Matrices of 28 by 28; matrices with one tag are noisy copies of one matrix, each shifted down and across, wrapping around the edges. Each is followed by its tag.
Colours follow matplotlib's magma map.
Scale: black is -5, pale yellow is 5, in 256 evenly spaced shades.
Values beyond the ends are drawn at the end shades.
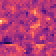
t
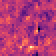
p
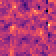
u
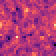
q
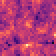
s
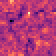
q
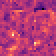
t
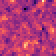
q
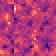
u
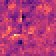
p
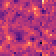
u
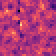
u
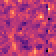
u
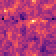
s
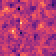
u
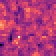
q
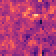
p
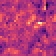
p
